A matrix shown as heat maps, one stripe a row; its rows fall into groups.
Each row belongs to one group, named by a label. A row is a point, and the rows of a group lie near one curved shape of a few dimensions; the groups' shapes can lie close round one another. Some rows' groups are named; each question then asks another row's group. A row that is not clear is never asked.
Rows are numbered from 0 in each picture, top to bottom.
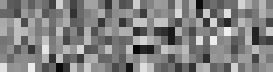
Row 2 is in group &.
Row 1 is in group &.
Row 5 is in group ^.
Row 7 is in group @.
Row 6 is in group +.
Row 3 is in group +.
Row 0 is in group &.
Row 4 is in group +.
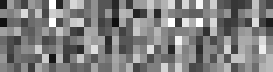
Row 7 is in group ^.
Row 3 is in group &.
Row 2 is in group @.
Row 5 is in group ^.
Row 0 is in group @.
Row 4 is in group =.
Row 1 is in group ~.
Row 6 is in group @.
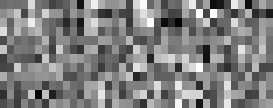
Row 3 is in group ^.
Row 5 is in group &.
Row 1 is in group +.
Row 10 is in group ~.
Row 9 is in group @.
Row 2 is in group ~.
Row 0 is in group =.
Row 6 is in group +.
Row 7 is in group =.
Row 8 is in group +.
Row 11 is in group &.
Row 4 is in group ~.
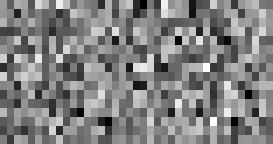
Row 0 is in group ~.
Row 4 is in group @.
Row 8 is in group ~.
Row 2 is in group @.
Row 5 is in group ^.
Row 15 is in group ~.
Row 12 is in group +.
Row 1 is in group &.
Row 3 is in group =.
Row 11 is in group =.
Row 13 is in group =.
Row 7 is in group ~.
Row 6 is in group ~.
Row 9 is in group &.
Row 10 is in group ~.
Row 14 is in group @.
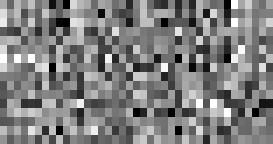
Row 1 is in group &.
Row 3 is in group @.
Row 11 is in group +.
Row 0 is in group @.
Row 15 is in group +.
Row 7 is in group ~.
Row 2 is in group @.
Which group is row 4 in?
&
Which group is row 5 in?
&
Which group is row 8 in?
~
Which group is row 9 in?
~
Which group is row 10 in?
=
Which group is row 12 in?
+
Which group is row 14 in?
@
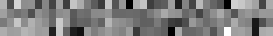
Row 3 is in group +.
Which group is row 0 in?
@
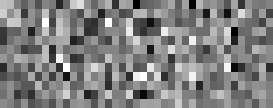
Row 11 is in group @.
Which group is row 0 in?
&
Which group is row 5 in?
+
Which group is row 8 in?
~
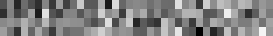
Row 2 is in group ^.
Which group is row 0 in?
@
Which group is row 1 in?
~
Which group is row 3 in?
&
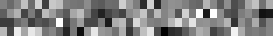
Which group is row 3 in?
~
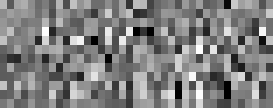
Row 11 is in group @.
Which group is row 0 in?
@
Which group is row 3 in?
~
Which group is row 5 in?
=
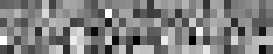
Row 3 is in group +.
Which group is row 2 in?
&
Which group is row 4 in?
&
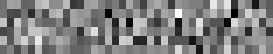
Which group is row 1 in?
=
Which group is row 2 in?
@
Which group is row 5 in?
&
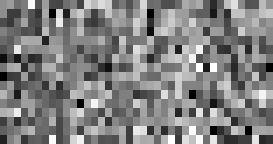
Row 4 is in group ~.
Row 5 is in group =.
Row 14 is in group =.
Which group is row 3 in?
+
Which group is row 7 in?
+
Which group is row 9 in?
@
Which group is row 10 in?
&
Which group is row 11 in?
=
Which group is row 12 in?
&
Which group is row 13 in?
@
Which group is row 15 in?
@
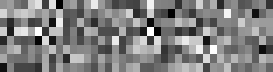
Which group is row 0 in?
@
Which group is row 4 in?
~
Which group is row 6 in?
@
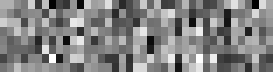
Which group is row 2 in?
&
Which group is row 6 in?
@
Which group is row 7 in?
=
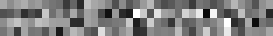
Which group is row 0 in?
~
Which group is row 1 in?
+
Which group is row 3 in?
&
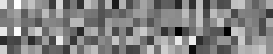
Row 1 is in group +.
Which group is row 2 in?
+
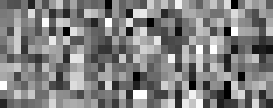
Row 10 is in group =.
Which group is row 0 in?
=
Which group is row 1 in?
~
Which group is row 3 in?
@
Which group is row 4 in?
&
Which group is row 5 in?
+
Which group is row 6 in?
@
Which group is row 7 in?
&
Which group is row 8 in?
&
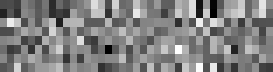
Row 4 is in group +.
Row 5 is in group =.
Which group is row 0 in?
=
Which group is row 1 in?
=
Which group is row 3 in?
~
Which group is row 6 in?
~
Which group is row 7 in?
=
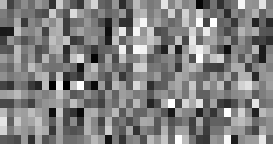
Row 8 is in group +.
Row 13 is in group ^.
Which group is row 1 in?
@
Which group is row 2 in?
+
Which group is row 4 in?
&
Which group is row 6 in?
+
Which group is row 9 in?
@
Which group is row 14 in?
~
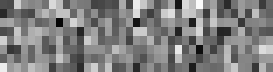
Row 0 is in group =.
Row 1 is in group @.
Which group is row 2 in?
&
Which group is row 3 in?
=
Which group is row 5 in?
&
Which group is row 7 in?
~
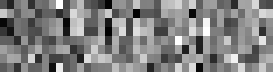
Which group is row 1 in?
&
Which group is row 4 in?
=
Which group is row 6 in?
~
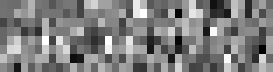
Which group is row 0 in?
=
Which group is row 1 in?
=
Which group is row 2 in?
~
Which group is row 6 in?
+
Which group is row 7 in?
&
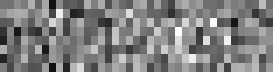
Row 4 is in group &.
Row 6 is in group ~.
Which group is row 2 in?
=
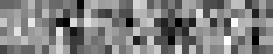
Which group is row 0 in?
=
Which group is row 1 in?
+
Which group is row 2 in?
@
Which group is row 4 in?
+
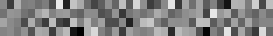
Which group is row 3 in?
+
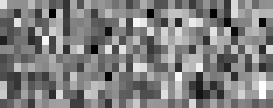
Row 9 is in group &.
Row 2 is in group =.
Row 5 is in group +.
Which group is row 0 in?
@
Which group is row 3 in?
=
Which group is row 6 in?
@
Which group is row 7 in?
=
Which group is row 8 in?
=
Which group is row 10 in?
&
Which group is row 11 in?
&
